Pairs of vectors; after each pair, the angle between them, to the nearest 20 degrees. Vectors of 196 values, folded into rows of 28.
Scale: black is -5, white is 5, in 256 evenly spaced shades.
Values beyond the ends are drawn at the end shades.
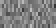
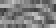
80 degrees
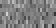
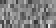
60 degrees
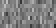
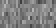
20 degrees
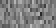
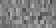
60 degrees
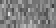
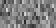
120 degrees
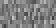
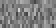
40 degrees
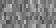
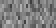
160 degrees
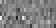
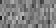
140 degrees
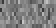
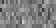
20 degrees
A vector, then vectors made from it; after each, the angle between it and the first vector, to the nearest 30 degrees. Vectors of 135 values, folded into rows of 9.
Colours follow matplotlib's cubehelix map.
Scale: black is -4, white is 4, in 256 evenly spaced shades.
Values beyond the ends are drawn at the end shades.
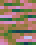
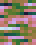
90 degrees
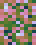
90 degrees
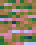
150 degrees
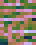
150 degrees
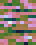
30 degrees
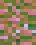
120 degrees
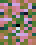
90 degrees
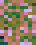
120 degrees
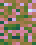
90 degrees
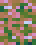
60 degrees
